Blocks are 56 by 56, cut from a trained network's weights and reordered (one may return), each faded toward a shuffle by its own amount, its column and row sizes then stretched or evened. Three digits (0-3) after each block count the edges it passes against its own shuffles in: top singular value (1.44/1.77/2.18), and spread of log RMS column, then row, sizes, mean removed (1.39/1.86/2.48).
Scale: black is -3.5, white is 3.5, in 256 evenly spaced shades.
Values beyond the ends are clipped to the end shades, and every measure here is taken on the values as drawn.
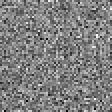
1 1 0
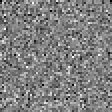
0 1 1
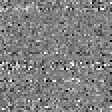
0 1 3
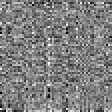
3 1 2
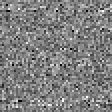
0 0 2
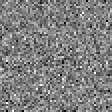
1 0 0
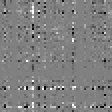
2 3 3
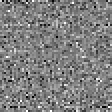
0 1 2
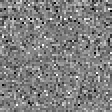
0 0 2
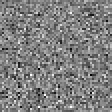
1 2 2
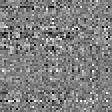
2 2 3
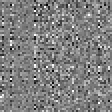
1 3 1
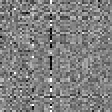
3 2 1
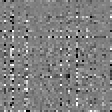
2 3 3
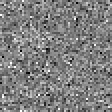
0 1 0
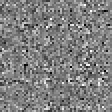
0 2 2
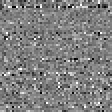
1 1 3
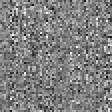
0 3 0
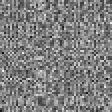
3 0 0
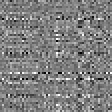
3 2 3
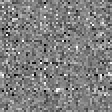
1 2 2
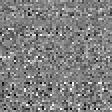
0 1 3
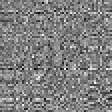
3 1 2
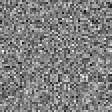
2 0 1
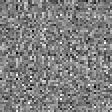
2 2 1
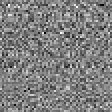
3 0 2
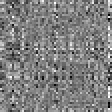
3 3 1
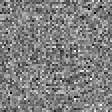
1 0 0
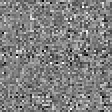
0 2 2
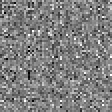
1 2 1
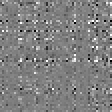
2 3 3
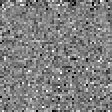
0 1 2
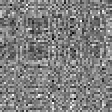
3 1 0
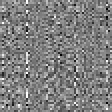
3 3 0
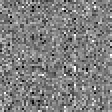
1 2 0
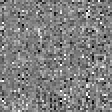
0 3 1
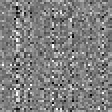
3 3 1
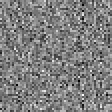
2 1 0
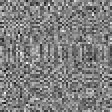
3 2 0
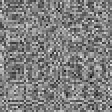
3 0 0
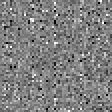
0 2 1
